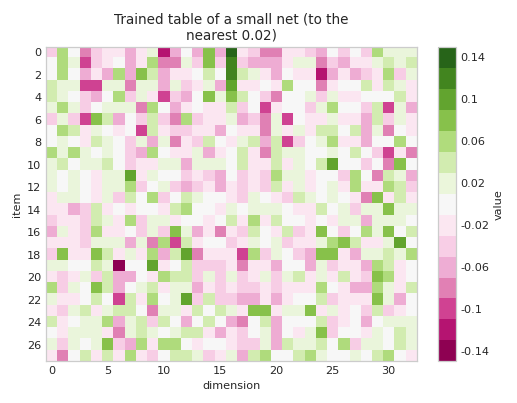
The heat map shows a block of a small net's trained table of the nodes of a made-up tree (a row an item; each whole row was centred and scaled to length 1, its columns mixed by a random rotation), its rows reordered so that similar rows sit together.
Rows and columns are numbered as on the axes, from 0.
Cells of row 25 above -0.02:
22
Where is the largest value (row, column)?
0, 16
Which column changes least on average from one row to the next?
3
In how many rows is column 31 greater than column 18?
17
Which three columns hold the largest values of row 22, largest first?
12, 29, 9
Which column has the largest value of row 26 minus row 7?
8
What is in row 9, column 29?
-0.04
